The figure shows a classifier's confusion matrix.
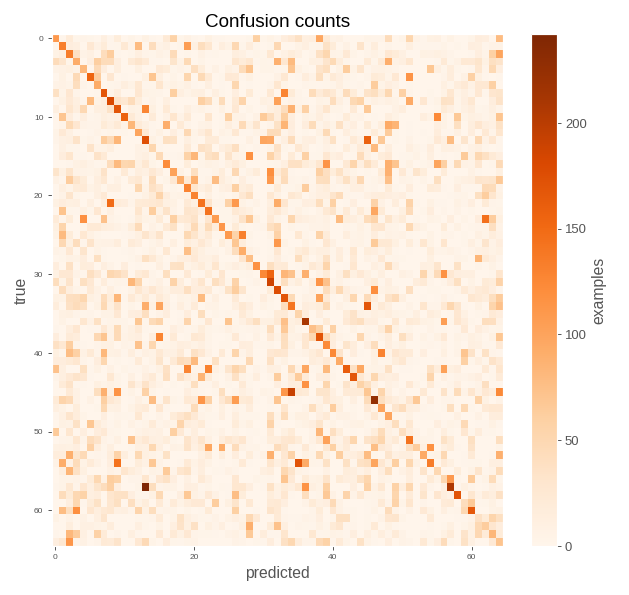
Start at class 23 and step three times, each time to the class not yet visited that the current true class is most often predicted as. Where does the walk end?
61
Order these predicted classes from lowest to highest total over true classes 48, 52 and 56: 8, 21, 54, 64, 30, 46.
30, 64, 21, 8, 46, 54
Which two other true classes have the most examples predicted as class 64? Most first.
45, 2
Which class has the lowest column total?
52
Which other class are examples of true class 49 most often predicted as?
5
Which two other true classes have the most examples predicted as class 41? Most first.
23, 53
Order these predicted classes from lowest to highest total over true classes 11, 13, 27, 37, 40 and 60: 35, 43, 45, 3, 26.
35, 43, 26, 45, 3
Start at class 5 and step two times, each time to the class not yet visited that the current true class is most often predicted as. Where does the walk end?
39
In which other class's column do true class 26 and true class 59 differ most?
32
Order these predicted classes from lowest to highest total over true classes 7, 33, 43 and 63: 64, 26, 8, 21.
8, 26, 64, 21
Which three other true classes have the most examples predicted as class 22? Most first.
42, 52, 46
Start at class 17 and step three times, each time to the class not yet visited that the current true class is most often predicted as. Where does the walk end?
15
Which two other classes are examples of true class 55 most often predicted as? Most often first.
2, 16
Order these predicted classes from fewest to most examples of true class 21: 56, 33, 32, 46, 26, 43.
56, 43, 33, 46, 32, 26
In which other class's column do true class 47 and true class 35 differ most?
40
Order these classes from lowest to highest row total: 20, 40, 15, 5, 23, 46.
20, 5, 15, 40, 23, 46
